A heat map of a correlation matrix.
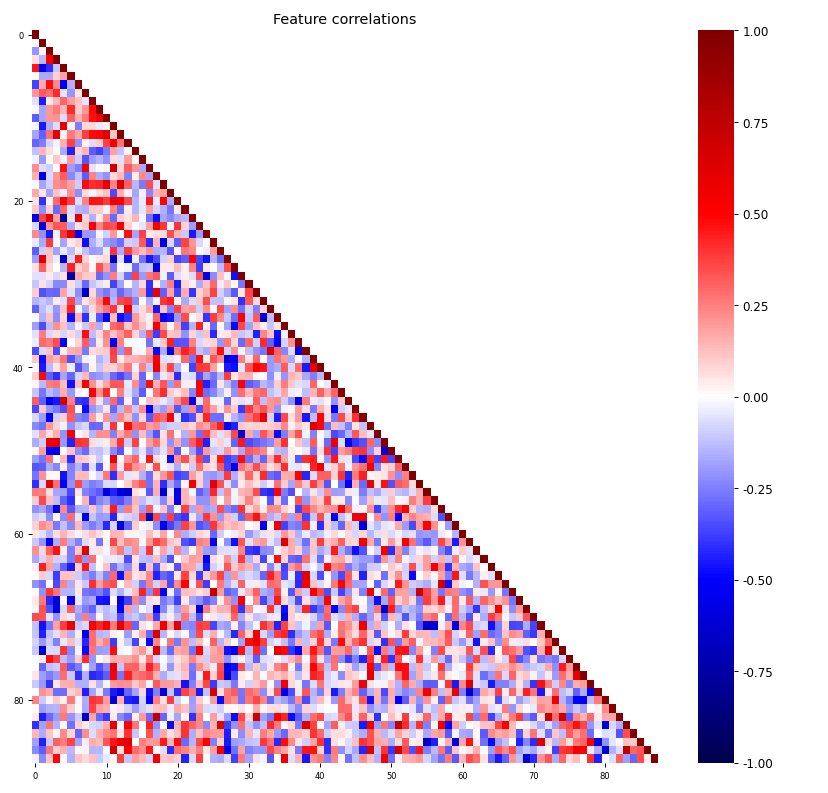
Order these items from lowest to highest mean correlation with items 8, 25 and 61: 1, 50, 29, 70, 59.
1, 70, 59, 50, 29
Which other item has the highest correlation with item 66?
57
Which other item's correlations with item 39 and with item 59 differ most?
40
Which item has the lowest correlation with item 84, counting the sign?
27
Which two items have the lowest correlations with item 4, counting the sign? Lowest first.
22, 27
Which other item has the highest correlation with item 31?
82
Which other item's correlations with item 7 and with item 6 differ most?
16
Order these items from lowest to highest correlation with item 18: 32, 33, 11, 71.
33, 11, 32, 71
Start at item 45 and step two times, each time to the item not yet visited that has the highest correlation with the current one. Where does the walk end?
46
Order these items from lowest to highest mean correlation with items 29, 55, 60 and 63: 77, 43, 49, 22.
77, 22, 43, 49
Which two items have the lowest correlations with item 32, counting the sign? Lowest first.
34, 59
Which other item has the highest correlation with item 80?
73
